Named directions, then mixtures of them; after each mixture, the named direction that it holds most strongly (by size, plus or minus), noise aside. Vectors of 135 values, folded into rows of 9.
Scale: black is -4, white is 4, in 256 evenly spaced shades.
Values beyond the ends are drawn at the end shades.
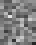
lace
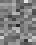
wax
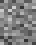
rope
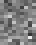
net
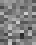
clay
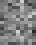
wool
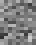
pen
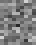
wax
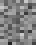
clay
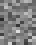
wax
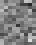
pen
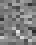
wool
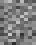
clay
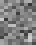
pen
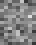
wool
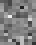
net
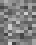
clay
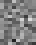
lace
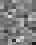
lace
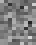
net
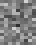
wax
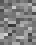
pen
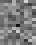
wax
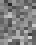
net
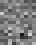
clay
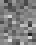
net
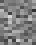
rope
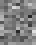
wool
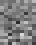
clay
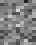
wax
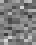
rope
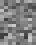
pen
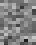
wax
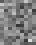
wax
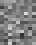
clay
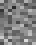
rope
